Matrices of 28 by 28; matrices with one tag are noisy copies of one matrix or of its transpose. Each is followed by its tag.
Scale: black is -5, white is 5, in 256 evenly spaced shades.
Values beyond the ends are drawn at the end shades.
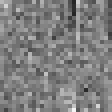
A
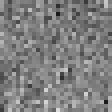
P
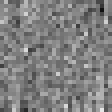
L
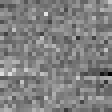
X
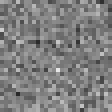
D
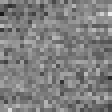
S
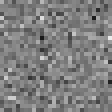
D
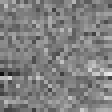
A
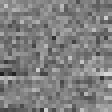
A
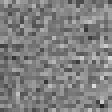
P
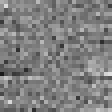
A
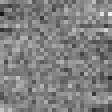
S
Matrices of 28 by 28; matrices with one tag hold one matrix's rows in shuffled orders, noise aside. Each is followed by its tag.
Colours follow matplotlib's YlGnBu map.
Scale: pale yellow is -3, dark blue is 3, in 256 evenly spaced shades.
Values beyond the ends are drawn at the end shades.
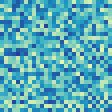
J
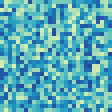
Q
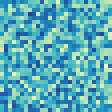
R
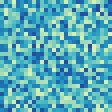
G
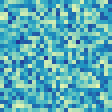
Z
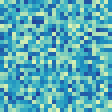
Q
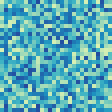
R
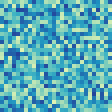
J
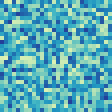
Z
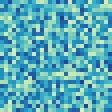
G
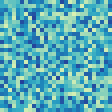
G
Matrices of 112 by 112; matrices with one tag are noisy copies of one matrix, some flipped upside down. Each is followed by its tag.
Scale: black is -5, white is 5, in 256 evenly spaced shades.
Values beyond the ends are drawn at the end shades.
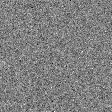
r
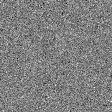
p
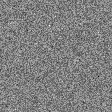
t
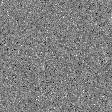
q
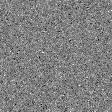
p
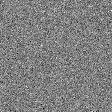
p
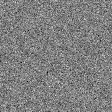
t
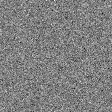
r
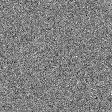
q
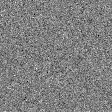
t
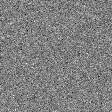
t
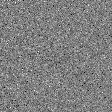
t
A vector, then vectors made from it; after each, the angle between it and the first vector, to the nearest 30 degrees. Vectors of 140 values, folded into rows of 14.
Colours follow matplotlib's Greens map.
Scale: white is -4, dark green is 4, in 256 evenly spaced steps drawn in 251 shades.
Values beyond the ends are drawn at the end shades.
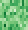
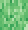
60 degrees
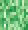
150 degrees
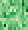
30 degrees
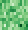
150 degrees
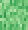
30 degrees
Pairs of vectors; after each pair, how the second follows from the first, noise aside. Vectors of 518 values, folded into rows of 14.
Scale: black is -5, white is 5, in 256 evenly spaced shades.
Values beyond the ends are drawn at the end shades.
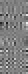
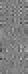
reversed, negated, shrunk.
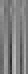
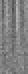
reversed, negated, shrunk.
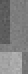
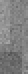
negated, shrunk.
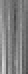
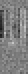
wrapped around, negated, partly zeroed.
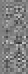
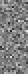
shuffled.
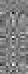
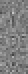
negated, shrunk.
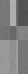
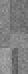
reversed, negated, shrunk.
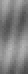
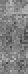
wrapped around, negated, partly zeroed.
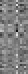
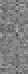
negated, shrunk.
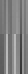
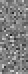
shuffled.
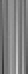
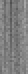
reversed, negated, shrunk.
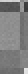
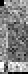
reversed, negated, scaled up.
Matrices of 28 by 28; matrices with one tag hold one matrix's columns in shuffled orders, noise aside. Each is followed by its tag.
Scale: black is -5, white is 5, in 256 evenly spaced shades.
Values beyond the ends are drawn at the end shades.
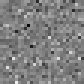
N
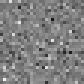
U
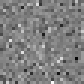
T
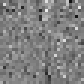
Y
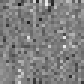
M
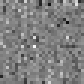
M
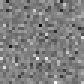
N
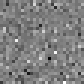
T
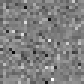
U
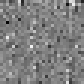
M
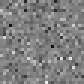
N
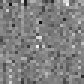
M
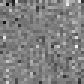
M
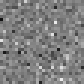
U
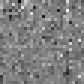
Y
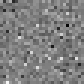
N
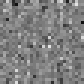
M
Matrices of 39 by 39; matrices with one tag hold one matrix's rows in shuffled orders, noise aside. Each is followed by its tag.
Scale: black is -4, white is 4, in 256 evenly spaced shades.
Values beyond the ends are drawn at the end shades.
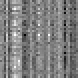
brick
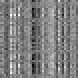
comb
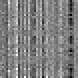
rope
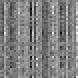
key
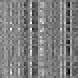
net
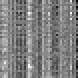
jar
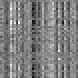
comb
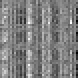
jar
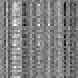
brick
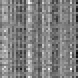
jar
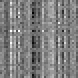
comb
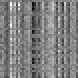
comb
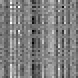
comb
